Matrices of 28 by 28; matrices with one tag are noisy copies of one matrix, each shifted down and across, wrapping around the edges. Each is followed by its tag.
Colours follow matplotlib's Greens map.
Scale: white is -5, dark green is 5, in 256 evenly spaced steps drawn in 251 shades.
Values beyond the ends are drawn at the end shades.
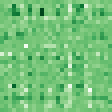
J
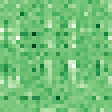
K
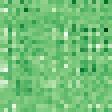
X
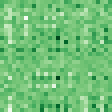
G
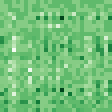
G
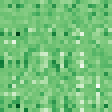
G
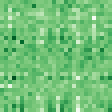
G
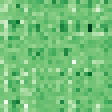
J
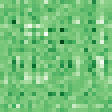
K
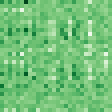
G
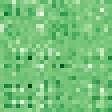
X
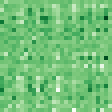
G
